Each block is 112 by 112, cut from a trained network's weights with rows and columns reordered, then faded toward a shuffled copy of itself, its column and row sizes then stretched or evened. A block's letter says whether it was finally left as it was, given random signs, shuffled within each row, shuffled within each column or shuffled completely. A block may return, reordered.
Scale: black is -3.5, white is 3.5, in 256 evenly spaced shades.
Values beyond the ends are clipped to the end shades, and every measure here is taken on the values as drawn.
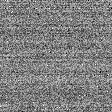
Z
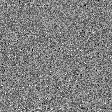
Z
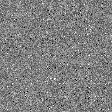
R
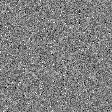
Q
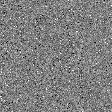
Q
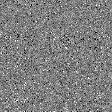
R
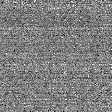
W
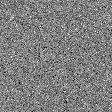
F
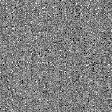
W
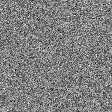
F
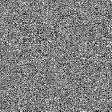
W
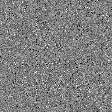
R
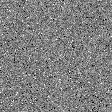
F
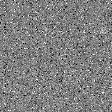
R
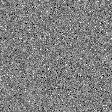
Z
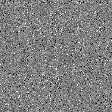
W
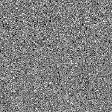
W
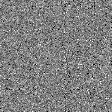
R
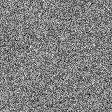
F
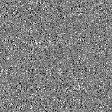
W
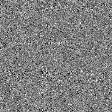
R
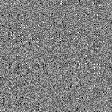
W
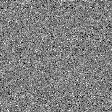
Z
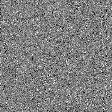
Q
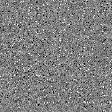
W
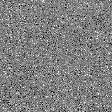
W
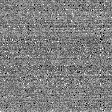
W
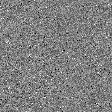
R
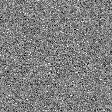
Z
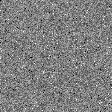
Q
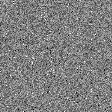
Q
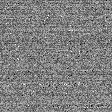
Z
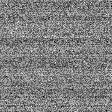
W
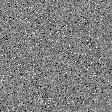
F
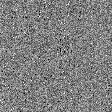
Q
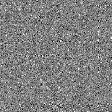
W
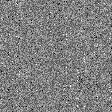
Q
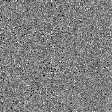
R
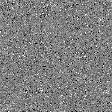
R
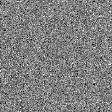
R
